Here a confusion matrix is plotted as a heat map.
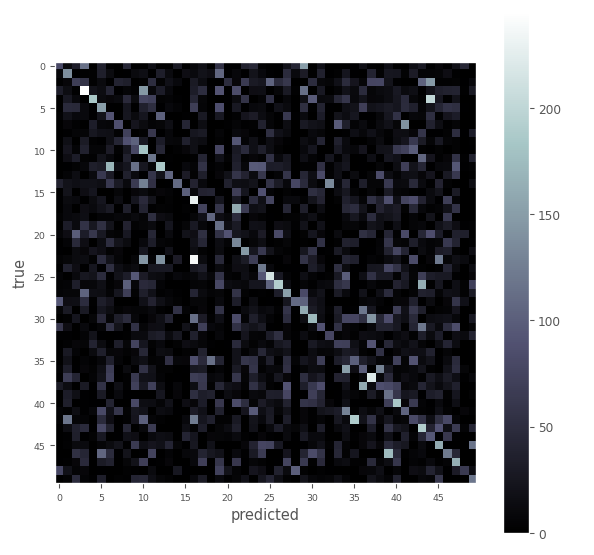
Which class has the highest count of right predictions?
3
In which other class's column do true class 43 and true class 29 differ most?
36
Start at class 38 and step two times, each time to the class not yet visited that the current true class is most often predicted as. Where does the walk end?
34
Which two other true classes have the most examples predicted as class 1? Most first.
42, 37
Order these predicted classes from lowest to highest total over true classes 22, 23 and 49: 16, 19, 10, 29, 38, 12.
38, 19, 29, 12, 10, 16
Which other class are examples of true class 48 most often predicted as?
28
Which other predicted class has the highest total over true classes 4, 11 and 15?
44
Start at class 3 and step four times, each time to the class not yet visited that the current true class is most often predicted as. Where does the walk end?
18
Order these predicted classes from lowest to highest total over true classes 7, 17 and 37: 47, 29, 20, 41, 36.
20, 36, 47, 29, 41
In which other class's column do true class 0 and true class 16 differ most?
29
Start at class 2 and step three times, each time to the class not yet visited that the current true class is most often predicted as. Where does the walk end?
39
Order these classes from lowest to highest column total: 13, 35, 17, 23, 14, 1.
14, 13, 35, 1, 23, 17
